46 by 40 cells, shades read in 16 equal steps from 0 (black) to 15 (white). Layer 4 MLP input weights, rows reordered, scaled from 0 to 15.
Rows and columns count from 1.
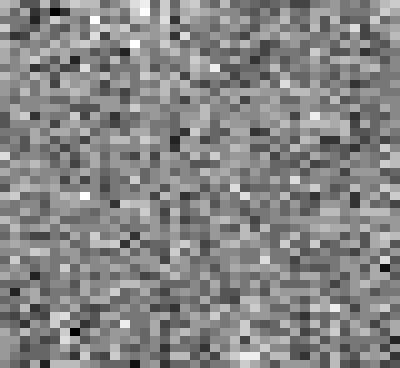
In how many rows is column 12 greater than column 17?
20
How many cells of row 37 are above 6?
28
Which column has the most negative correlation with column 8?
12
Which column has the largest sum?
15
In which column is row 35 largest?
18
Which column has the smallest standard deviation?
16
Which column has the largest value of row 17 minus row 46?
14
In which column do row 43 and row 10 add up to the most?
7
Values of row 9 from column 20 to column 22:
11 9 14
